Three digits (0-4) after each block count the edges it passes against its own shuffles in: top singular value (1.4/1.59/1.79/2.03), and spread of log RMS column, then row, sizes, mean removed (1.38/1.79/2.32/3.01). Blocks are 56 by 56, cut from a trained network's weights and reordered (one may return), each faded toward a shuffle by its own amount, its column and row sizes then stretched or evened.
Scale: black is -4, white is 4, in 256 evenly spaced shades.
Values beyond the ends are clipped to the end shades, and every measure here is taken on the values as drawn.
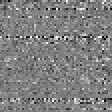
1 1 4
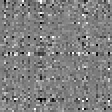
3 3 3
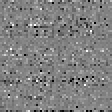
1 2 3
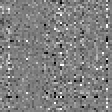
1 3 1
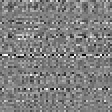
4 0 4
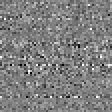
0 0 3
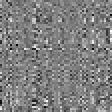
4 4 2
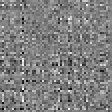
4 3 3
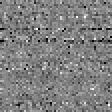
2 0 2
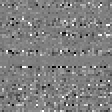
0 1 4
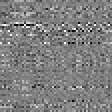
4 0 4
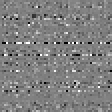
3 2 4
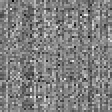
4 1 2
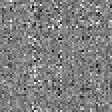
0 3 2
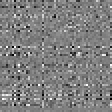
4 2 4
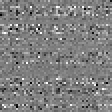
1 1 4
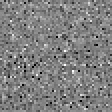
0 0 1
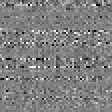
3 0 4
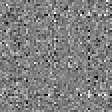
2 2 1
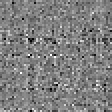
1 0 3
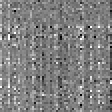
4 3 2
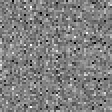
0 2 0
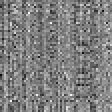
3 0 2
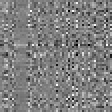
4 4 2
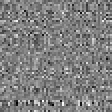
4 1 3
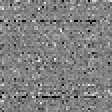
3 1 2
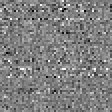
1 1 3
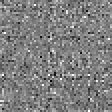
1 1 1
